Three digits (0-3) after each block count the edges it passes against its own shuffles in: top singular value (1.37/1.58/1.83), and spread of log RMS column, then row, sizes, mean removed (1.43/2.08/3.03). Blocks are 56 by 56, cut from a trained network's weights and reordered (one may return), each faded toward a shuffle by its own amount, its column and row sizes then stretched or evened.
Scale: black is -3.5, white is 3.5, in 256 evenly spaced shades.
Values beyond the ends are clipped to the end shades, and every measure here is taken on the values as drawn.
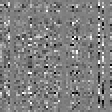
2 3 2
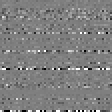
3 0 3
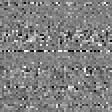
2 0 3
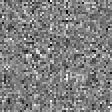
3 1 0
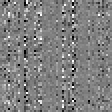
1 3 1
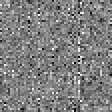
2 2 1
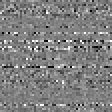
1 0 3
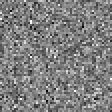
2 1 0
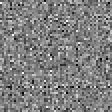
2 1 1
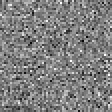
1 0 0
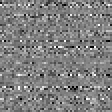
3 0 3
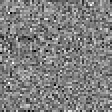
2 0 1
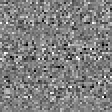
1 0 2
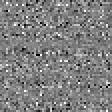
1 1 2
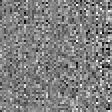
3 3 0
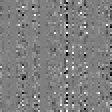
2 3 1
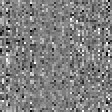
2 3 0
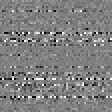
3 0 3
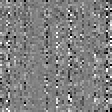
2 3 0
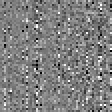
0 3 0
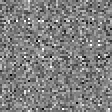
2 1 1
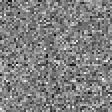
2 0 0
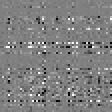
2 2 3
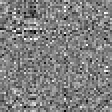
3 1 1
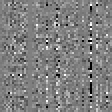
3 3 1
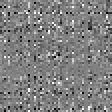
0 3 2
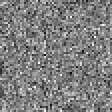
2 0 0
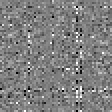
2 2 2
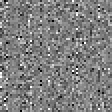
0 2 0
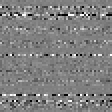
3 0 3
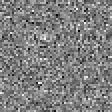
2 0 0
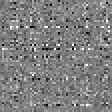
2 2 2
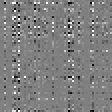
2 3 2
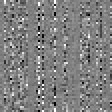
1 3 0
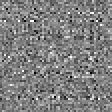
2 0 2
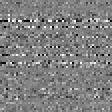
2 0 3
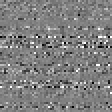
2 0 3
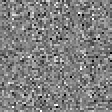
0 1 1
